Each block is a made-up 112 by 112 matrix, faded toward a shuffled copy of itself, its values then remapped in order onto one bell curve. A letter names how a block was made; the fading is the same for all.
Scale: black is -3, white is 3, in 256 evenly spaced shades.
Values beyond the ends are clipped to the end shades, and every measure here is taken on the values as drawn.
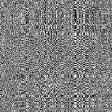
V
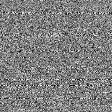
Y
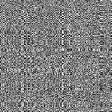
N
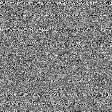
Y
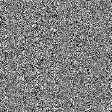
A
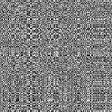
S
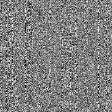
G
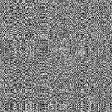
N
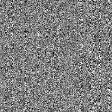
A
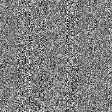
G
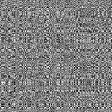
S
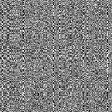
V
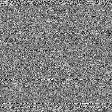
Y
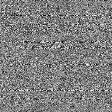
Y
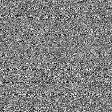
Y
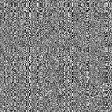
V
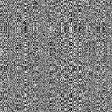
V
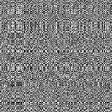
S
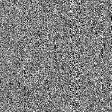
A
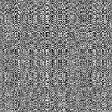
S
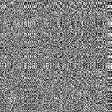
N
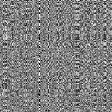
V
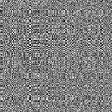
S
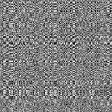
S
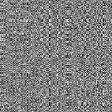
V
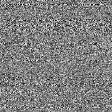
Y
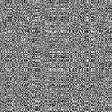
S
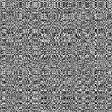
S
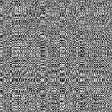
S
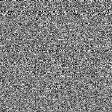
Y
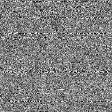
Y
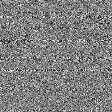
Y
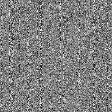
G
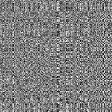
V
